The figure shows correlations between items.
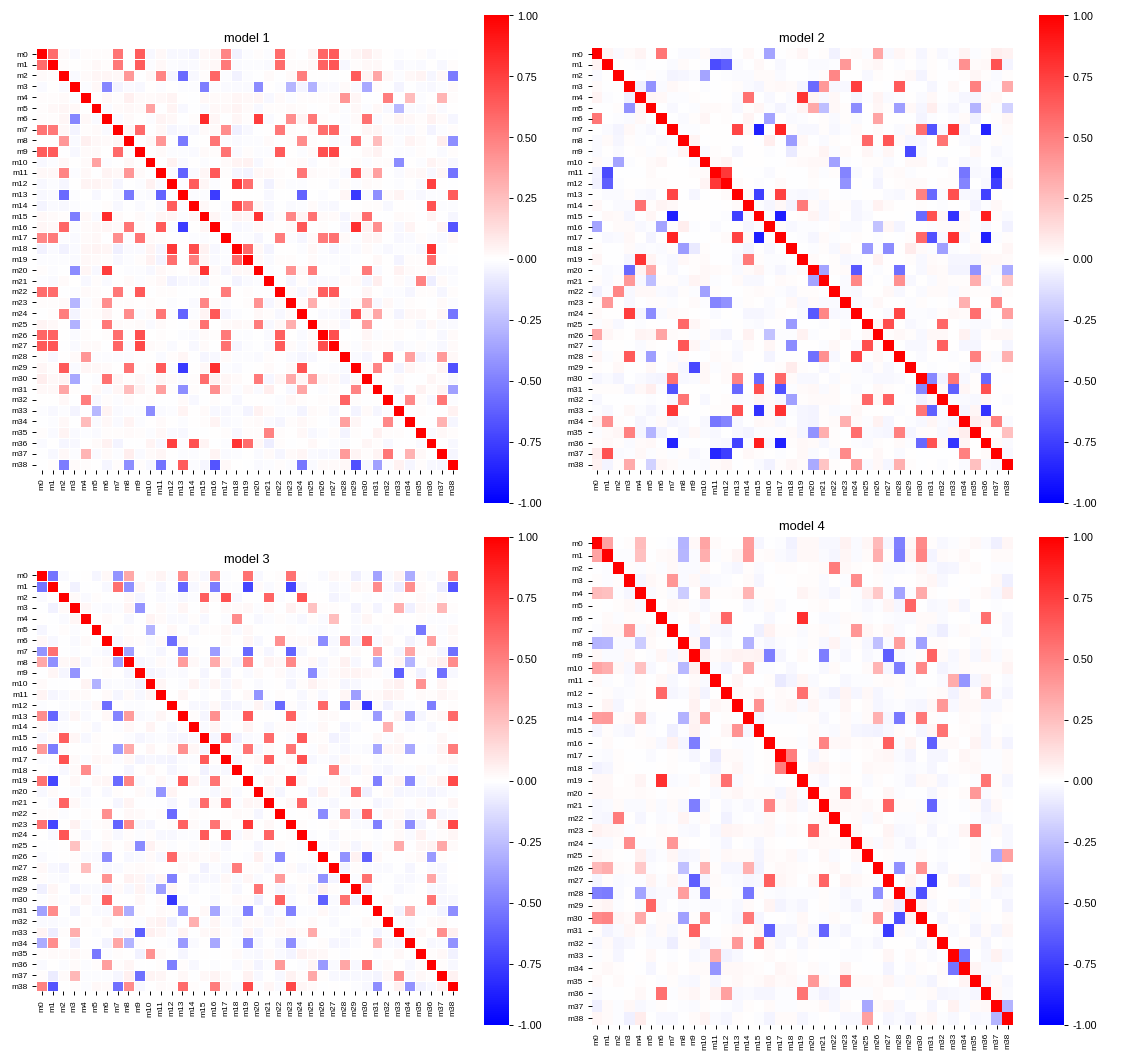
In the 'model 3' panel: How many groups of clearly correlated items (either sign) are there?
8
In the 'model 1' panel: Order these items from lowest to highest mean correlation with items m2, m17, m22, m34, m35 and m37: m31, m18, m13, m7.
m13, m18, m31, m7
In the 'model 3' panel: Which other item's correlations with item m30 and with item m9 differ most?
m12
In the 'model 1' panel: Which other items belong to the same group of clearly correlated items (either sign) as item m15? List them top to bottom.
m3, m6, m20, m23, m25, m30
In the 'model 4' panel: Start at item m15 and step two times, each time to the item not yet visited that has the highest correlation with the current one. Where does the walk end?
m13
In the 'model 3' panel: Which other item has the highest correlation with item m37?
m33
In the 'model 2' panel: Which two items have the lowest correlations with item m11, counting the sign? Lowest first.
m37, m1
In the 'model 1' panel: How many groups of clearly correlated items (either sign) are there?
7
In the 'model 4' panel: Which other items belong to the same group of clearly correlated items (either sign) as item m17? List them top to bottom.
m18
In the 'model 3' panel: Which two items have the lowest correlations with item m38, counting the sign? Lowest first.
m1, m7
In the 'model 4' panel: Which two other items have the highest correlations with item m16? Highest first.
m27, m21
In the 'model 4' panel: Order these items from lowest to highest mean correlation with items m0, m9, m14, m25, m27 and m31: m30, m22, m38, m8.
m8, m22, m38, m30
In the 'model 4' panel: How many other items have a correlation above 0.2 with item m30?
6
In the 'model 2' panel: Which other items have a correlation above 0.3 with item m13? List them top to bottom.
m7, m17, m30, m33
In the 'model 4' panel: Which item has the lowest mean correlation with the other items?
m28
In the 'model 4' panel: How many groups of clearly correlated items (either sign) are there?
11
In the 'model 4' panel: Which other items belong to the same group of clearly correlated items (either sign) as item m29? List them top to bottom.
m5
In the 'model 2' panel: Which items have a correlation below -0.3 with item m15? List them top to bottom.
m7, m13, m17, m30, m33
